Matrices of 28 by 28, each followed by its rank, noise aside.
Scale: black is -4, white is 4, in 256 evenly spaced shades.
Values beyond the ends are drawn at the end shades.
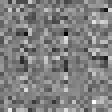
four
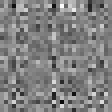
three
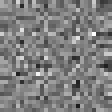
five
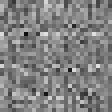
five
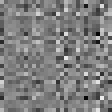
three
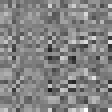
three
